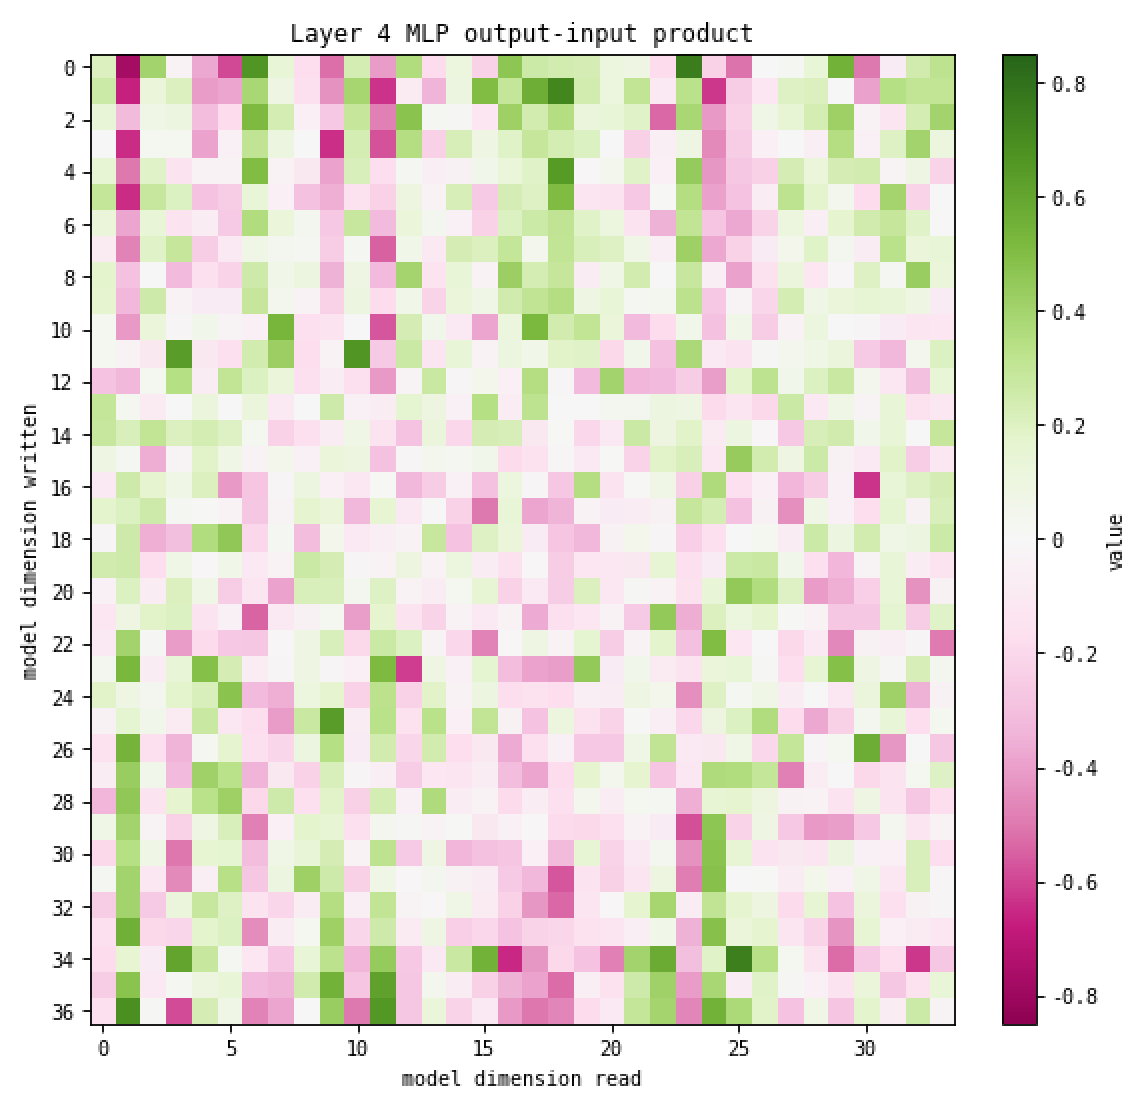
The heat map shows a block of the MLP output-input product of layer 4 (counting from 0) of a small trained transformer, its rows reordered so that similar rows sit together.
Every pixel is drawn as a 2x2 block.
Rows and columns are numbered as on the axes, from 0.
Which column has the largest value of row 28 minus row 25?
7
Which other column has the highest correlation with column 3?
14
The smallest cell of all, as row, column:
0, 1
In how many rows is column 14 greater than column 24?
17
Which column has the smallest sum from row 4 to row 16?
11
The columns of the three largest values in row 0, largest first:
23, 6, 29
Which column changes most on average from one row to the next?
3
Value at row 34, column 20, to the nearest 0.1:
-0.5
